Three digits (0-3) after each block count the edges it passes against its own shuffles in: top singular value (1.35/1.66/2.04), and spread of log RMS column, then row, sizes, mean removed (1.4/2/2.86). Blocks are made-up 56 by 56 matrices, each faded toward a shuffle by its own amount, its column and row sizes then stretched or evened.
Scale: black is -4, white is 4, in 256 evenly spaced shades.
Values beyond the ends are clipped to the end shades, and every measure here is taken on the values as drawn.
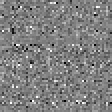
0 1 2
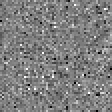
0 1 1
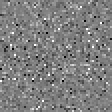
1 0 1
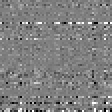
3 1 3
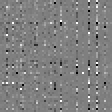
2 3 1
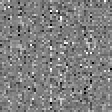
1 2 0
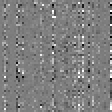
3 3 1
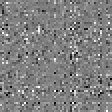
2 2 2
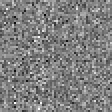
0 1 0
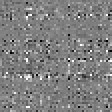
2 2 3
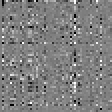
3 3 2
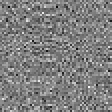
3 0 1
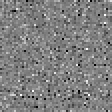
0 0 1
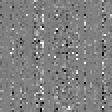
1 3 1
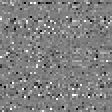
1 0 2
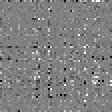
1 2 2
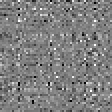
3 1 2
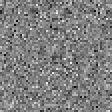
2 0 0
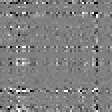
3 2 3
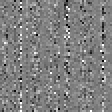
1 3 0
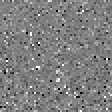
0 1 1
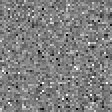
0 1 0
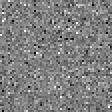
0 1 1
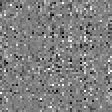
1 2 1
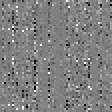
0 3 1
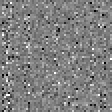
0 2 0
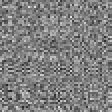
3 1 2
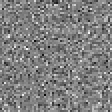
2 0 0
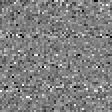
0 0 2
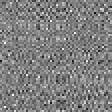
3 0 1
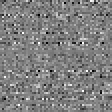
0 1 3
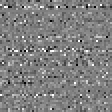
2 0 3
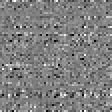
2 1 3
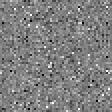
1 1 0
